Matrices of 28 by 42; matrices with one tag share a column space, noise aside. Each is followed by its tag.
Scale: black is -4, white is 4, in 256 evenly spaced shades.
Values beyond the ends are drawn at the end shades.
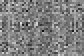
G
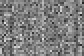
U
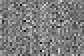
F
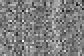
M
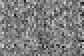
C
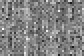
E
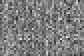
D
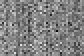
G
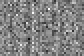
G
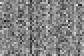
F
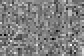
U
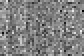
E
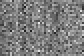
G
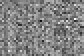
F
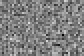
U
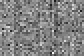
G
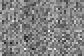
D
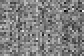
M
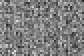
C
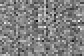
F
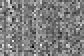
C
